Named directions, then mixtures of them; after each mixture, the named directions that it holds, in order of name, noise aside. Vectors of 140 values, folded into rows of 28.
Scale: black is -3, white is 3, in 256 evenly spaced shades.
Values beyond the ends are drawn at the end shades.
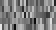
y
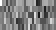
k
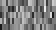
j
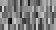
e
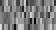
k, y.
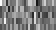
j, k.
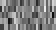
e, j.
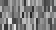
e, y.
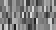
e, y.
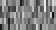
e, j.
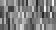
j, y.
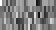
k.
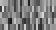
e.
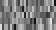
y.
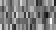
k, y.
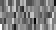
j, y.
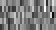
e, j.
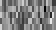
j, k.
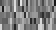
e, y.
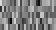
e, k.
